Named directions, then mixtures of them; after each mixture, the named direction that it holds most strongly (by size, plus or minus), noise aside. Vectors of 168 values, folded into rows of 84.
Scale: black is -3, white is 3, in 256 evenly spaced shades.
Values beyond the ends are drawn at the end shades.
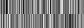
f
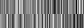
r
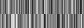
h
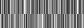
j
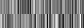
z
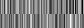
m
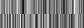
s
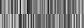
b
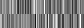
z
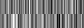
h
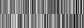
h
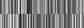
b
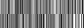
r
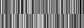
b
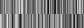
r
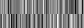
h
